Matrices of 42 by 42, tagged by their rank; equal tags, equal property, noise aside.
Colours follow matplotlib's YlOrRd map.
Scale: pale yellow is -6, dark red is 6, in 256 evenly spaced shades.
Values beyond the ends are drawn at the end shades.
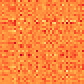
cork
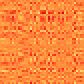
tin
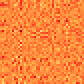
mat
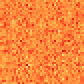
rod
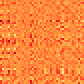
cork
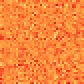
mat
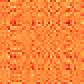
tin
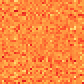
rod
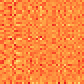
cork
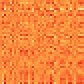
tin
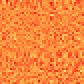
mat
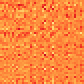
cork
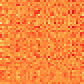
cork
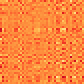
tin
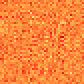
rod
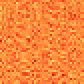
mat
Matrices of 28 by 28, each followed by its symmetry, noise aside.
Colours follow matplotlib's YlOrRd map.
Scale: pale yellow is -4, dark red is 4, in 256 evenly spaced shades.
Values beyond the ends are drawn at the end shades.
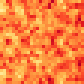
mirrored top to bottom.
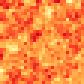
symmetric.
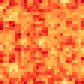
mirrored top to bottom.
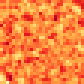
antisymmetric.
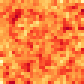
symmetric.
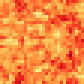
mirrored top to bottom.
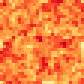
symmetric.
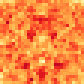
mirrored left to right.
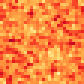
same after a half turn.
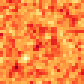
symmetric across the other diagonal.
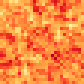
symmetric.
